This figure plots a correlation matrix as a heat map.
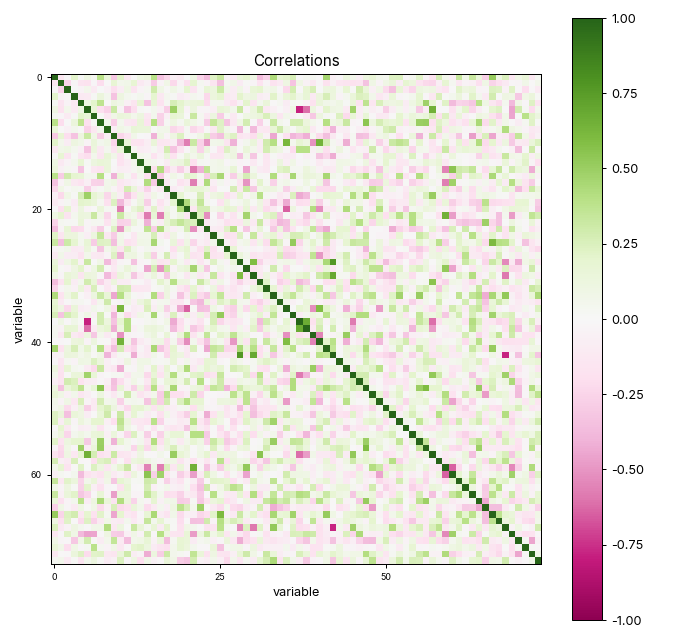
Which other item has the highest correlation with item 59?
21
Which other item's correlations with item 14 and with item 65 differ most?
22
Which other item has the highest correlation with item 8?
68
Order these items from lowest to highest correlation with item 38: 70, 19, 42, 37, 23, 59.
70, 19, 59, 23, 42, 37
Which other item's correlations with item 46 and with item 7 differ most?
64
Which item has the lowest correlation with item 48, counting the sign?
65
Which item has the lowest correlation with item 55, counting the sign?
9
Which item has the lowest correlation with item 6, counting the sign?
69
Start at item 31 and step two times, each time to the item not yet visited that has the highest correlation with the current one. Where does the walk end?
5
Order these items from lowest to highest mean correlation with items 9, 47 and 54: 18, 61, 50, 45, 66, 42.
61, 66, 42, 50, 45, 18
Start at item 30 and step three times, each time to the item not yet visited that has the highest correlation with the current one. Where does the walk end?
41
